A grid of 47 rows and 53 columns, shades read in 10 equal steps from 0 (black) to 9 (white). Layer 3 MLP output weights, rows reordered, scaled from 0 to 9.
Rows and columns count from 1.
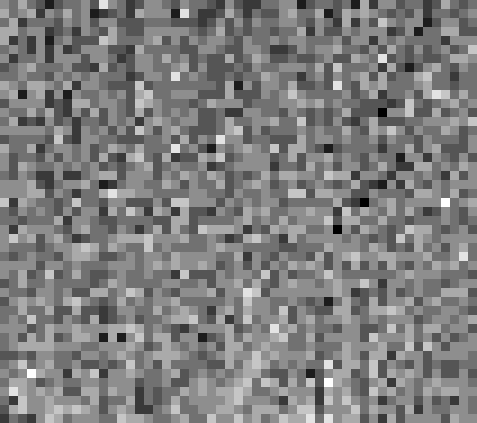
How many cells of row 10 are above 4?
20
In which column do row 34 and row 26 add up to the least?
38
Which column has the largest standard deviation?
37
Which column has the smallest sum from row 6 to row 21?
6
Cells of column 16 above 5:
14
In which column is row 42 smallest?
35
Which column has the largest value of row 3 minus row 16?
43
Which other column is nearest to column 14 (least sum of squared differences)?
49
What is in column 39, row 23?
3
